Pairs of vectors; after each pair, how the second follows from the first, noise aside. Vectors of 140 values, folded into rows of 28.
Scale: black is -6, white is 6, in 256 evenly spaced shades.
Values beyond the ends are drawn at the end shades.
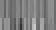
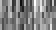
reversed, negated, scaled up.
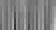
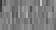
reversed, negated, partly zeroed.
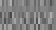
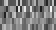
reversed, negated, scaled up.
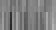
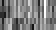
reversed, negated, scaled up.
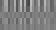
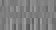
reversed, shrunk.
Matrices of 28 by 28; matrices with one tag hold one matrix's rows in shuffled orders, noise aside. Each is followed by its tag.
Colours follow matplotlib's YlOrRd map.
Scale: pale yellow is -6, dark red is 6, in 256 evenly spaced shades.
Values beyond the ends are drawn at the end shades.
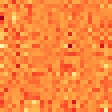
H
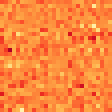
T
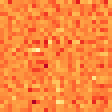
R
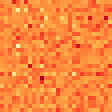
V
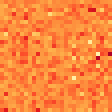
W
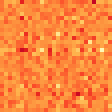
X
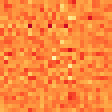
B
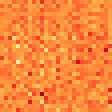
V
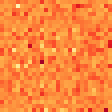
V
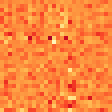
B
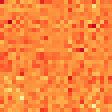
T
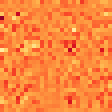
H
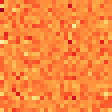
H
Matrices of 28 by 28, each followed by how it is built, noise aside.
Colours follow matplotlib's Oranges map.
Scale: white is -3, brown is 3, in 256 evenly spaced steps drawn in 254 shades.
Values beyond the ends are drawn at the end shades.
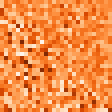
lower triangular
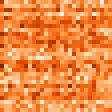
blocks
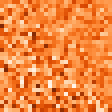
lower triangular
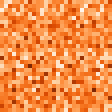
repeating columns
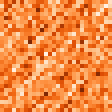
Hankel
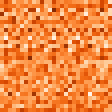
repeating columns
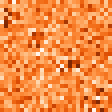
block diagonal
